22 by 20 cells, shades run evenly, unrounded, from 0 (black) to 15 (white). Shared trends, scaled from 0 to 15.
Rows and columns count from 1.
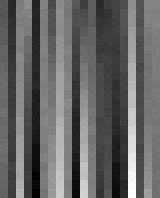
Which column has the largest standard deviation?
11
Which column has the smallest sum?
5
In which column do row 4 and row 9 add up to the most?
17
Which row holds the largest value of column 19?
22
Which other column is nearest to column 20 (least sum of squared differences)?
6
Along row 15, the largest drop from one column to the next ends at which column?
18
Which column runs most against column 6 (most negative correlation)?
19
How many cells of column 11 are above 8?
12
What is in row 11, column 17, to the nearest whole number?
11
